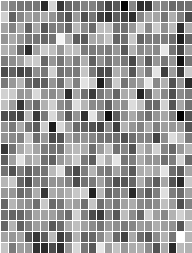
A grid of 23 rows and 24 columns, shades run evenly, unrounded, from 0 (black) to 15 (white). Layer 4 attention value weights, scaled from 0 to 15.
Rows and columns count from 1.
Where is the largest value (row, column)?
22, 23
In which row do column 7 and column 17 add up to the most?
10
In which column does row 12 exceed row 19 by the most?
8
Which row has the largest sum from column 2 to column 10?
15
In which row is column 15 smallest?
12
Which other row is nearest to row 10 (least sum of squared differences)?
5
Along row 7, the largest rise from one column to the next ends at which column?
24
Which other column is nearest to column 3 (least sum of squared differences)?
14
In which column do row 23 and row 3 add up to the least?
6
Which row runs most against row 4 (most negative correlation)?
20
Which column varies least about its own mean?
2
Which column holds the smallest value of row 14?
1
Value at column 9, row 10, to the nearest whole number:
7
